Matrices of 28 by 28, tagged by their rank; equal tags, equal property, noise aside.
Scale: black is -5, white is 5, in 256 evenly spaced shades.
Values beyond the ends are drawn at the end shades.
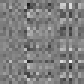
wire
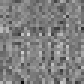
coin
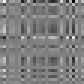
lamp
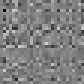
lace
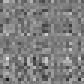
lace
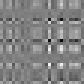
lamp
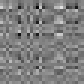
wire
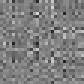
lace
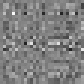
lace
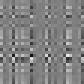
lamp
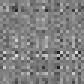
lace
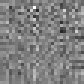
coin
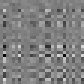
lamp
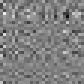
lace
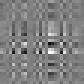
lamp
